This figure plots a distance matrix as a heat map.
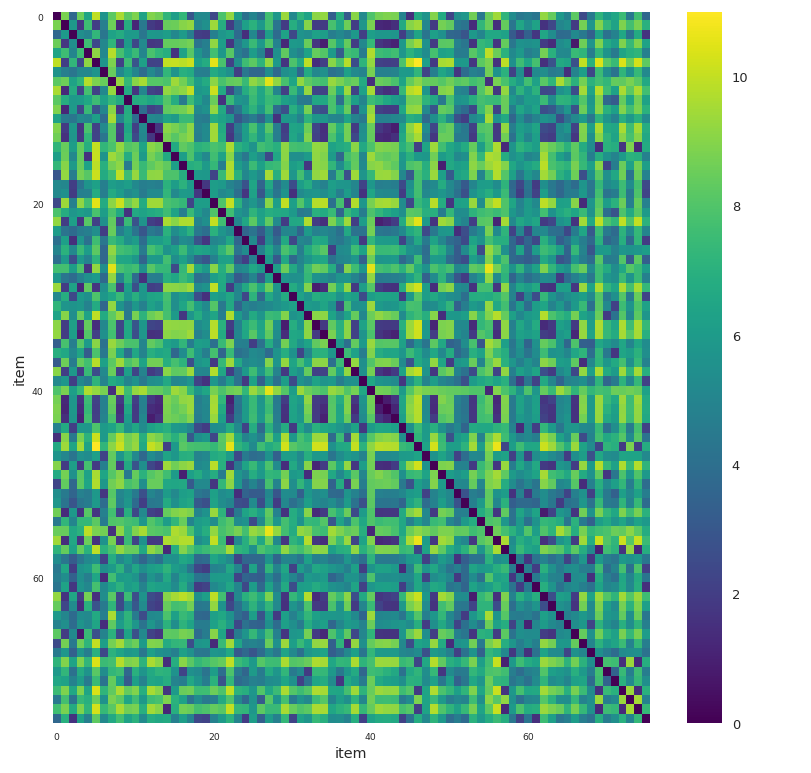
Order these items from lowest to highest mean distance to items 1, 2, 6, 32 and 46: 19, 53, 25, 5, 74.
19, 25, 53, 74, 5
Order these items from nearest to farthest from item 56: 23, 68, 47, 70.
23, 47, 68, 70
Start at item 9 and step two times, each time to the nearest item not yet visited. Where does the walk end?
71
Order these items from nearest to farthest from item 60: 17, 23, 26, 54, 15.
23, 26, 54, 15, 17
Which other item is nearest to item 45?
0
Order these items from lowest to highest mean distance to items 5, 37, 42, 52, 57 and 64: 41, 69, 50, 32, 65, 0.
41, 65, 50, 0, 69, 32
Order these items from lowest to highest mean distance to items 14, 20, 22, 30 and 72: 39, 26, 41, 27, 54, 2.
2, 39, 26, 54, 41, 27
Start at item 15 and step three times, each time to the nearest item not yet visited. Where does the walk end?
36
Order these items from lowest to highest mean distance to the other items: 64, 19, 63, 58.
58, 19, 63, 64
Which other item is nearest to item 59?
44
